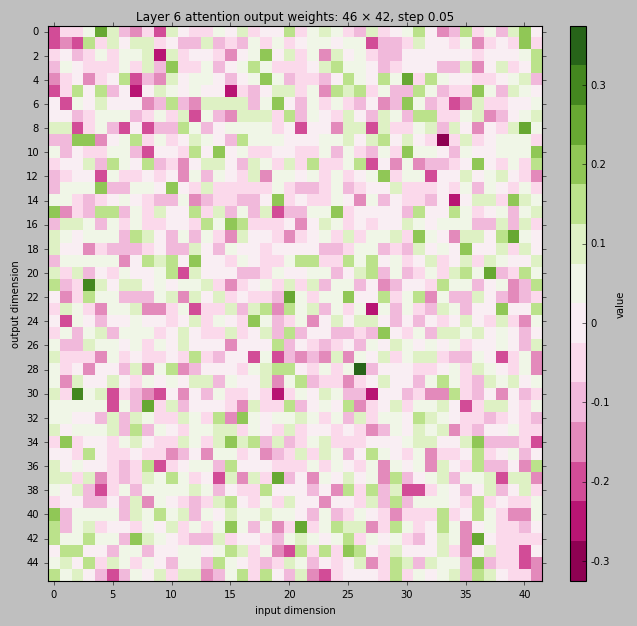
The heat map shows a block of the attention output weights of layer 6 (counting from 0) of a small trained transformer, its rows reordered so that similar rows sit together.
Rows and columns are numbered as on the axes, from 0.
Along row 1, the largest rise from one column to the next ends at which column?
3
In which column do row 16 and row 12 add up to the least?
4
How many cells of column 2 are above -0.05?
31
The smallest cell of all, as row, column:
9, 33
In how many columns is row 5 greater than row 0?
15
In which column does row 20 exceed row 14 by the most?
34
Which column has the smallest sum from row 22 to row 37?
40
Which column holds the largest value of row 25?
28
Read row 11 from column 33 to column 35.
-0.1 -0.05 0
